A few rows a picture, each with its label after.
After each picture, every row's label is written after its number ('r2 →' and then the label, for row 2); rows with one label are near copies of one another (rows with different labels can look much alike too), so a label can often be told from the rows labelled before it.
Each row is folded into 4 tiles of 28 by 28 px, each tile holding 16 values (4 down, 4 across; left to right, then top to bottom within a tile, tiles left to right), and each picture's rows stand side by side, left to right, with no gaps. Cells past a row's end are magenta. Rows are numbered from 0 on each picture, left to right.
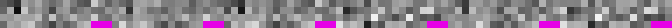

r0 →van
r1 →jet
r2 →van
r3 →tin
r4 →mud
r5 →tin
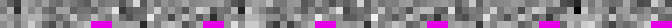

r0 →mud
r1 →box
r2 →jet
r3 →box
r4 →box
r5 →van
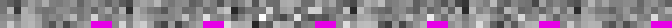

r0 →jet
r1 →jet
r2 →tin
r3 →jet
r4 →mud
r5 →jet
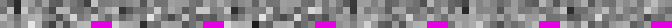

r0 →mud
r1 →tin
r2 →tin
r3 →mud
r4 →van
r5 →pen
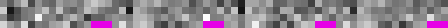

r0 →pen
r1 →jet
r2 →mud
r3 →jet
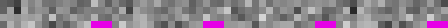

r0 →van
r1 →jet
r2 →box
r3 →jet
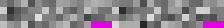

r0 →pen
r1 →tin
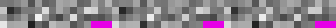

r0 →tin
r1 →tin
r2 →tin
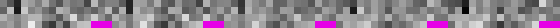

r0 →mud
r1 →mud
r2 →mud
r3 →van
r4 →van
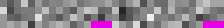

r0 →box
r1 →pen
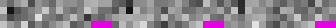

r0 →pen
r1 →van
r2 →mud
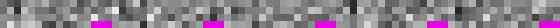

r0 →jet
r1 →box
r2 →tin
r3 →mud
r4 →pen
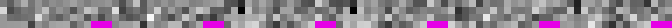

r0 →box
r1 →box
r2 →van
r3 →van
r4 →pen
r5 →mud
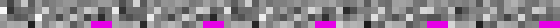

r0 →box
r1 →box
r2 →box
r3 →tin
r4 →tin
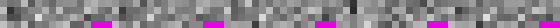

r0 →pen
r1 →pen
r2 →box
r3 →mud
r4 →tin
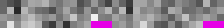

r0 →jet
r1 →mud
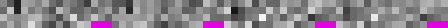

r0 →mud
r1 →van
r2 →pen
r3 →pen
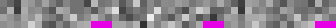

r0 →mud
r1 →box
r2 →mud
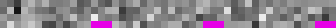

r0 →jet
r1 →pen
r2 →box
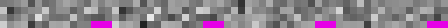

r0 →tin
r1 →tin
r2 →mud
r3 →box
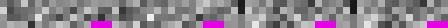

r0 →box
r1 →pen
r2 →mud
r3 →mud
